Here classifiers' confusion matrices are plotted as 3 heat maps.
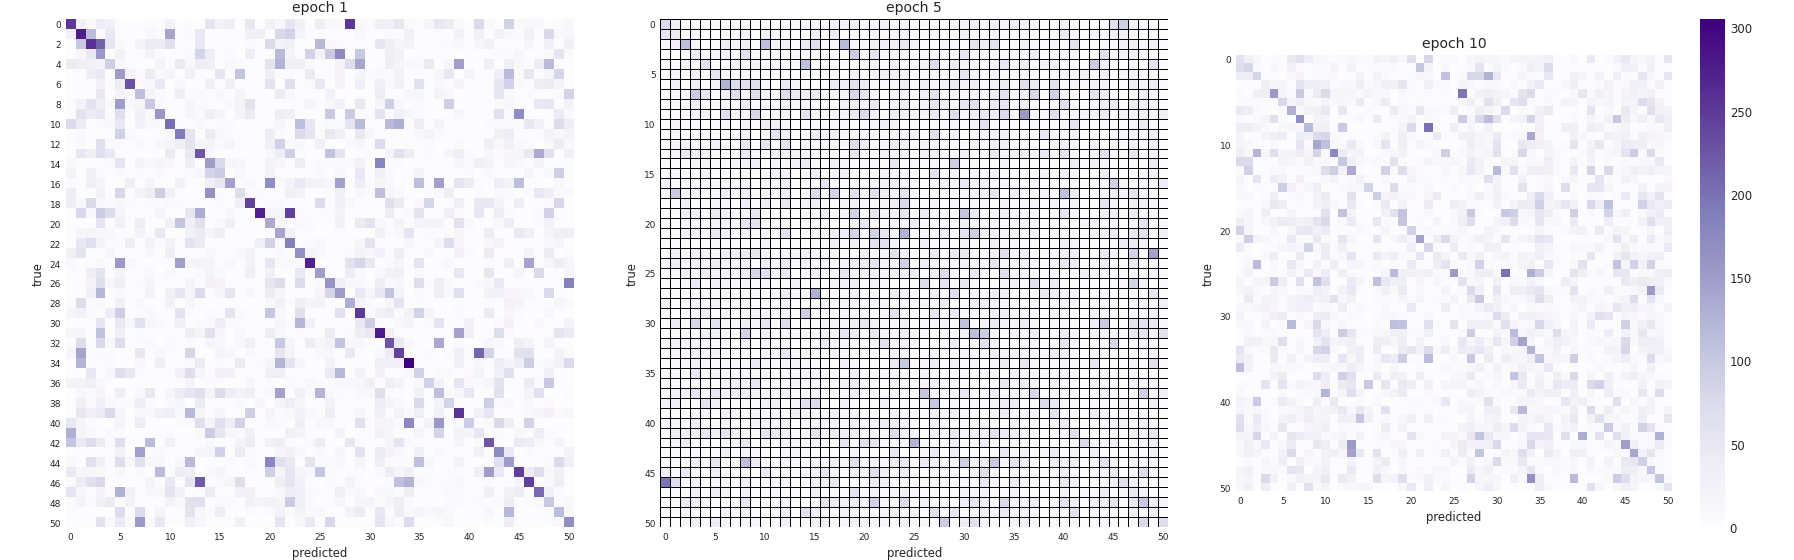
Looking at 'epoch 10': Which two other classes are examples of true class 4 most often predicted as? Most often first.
26, 7
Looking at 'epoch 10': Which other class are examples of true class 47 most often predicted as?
30
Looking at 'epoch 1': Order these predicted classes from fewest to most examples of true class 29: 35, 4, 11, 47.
47, 4, 11, 35
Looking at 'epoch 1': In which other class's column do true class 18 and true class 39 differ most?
12
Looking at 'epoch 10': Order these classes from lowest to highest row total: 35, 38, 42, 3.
3, 42, 38, 35
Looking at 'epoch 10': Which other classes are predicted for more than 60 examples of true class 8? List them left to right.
12, 20, 22
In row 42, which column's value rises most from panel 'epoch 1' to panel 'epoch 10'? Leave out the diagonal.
14
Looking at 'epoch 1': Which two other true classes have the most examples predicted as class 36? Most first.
18, 4
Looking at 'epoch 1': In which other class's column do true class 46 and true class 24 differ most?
13
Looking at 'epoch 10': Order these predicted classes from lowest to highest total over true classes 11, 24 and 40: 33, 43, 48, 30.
43, 30, 33, 48
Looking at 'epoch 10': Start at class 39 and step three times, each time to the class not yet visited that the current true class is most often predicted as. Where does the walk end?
34
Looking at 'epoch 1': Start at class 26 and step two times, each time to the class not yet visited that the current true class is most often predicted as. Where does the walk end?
7
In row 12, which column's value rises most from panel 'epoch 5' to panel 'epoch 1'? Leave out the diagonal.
21
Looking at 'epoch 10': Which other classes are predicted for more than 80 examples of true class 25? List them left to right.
18, 31, 34, 35
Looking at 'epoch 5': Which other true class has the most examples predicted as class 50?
31
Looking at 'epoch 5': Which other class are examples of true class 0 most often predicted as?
46
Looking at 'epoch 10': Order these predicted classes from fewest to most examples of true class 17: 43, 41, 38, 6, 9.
6, 9, 38, 41, 43
